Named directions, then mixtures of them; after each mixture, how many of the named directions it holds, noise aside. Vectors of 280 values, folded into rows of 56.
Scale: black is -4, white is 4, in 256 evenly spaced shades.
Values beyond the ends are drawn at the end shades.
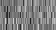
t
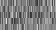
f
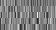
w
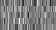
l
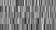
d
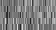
one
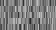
four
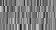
three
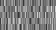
three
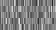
three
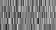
four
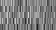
four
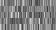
four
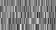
two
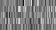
three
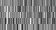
one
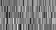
one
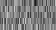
four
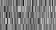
four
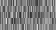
one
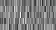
three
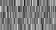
two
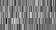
one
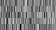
two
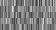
two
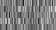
four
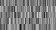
two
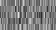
four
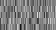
two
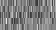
one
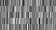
four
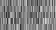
three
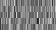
three
